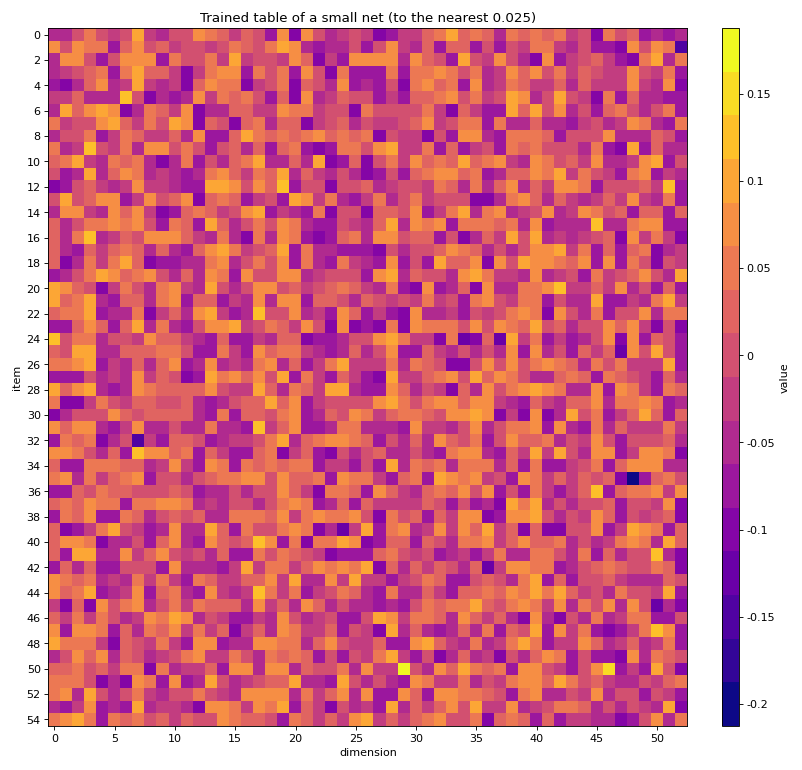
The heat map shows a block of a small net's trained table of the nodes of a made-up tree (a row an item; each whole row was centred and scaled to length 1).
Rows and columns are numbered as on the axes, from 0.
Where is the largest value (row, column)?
50, 29
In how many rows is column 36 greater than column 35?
21
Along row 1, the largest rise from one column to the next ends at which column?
48
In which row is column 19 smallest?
33
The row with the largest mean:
28
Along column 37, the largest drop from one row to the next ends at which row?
24
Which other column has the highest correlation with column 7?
13
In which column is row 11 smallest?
26
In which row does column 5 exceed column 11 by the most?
39
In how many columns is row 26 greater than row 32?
24
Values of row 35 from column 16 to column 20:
0.075 0.075 0 0.075 0.025
